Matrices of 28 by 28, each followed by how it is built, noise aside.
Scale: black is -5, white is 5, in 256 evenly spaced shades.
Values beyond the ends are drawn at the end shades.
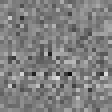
uneven rows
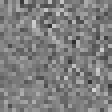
upper triangular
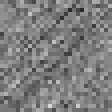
Hankel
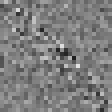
banded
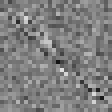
banded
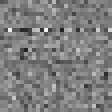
uneven rows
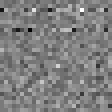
uneven rows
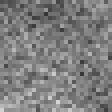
smooth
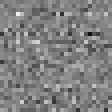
uneven rows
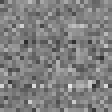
uneven rows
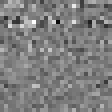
uneven rows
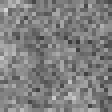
smooth
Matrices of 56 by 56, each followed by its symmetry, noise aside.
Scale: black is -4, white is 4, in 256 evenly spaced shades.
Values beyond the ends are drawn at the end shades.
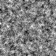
antisymmetric.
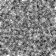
symmetric.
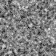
symmetric across the other diagonal.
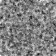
symmetric across the other diagonal.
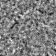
antisymmetric.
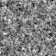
antisymmetric.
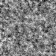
antisymmetric.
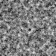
symmetric.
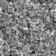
antisymmetric.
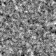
antisymmetric.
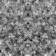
mirrored left to right.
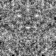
mirrored left to right.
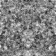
mirrored left to right.
